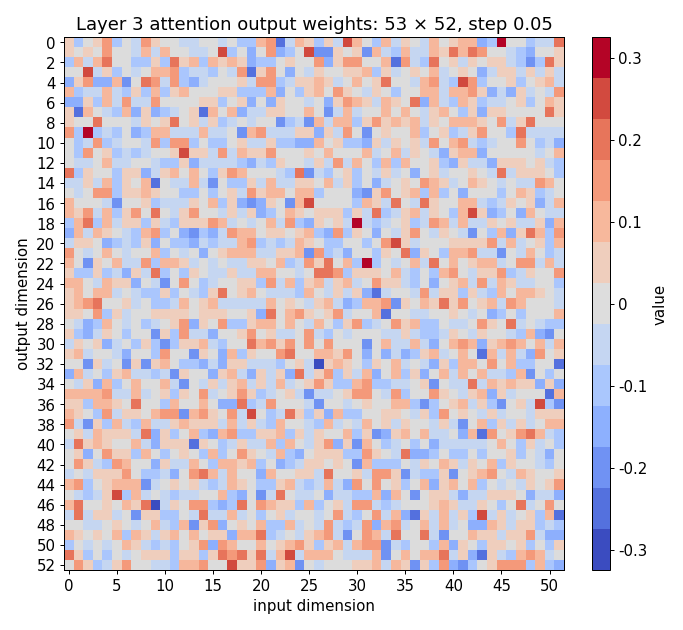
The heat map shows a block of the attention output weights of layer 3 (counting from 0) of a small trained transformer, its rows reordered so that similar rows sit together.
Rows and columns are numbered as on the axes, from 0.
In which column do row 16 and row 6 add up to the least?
19
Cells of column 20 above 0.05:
12
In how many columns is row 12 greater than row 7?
18
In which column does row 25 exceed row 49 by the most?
39
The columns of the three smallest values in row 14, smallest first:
9, 15, 32
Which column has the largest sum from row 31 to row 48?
1
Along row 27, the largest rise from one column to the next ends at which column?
21
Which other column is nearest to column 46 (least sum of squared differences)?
44
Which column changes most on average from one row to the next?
43
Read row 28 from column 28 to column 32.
-0.1 0.05 0.15 -0.1 -0.05
